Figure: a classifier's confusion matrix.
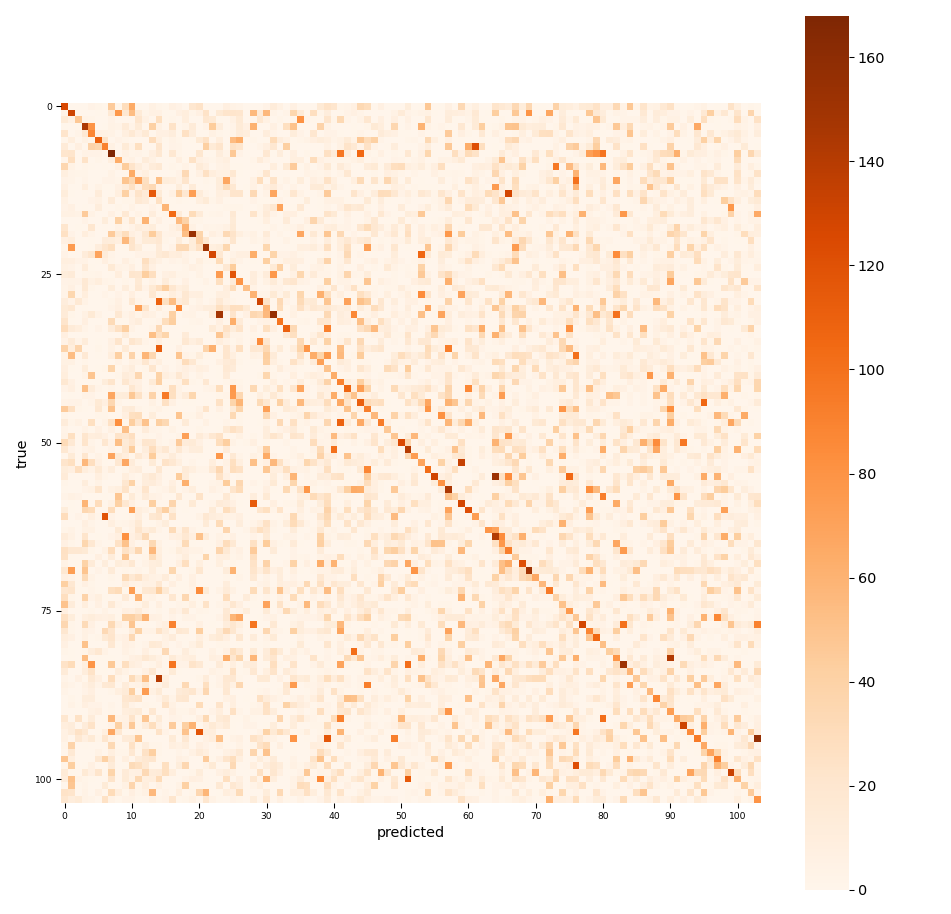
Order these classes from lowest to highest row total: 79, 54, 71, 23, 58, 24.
24, 23, 71, 79, 58, 54
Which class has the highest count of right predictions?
7
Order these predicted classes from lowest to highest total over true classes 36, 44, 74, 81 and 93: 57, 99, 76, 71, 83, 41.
83, 71, 99, 76, 57, 41
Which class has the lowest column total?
27
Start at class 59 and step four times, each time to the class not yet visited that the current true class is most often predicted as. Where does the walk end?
73
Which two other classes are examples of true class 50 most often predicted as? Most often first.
92, 88
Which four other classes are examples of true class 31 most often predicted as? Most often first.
23, 82, 43, 56
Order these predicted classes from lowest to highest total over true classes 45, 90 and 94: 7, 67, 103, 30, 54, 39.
67, 7, 54, 30, 39, 103
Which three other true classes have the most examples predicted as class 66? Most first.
13, 55, 49
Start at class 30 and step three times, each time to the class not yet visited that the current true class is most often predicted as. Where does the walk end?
64
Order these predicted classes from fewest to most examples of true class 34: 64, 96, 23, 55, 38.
96, 38, 55, 23, 64
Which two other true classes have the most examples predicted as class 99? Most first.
15, 47
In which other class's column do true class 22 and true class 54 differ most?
53
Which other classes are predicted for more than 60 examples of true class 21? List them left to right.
1, 45, 67
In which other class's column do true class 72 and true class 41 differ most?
20
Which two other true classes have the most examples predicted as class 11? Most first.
30, 73
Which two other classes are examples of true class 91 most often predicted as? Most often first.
80, 41
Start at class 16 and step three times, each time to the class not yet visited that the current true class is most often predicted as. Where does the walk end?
40
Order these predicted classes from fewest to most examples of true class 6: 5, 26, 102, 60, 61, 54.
102, 54, 26, 5, 60, 61
